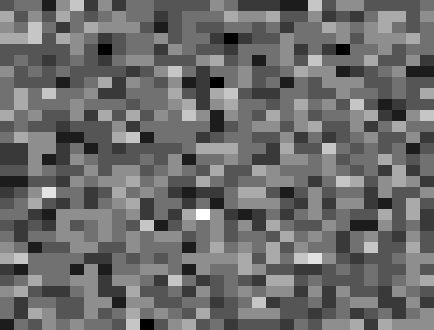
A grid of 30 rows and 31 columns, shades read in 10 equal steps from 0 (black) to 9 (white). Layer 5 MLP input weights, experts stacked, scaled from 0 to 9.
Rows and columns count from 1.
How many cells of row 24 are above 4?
13
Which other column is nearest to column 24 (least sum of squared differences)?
22
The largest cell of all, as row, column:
20, 15
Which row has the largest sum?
24
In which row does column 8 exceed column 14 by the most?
8
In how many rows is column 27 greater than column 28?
14
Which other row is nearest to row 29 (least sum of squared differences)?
25
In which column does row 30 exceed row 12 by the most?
10
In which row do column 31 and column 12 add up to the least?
21
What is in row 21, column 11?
7
